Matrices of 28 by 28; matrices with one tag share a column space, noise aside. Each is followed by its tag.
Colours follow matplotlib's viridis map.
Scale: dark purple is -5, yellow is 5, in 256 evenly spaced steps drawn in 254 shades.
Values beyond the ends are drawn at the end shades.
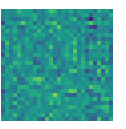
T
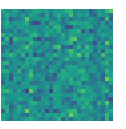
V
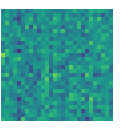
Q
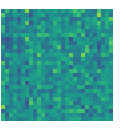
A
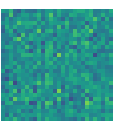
V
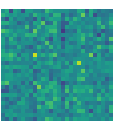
V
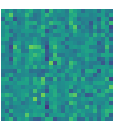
T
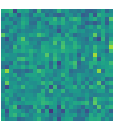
A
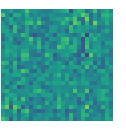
A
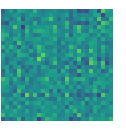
T
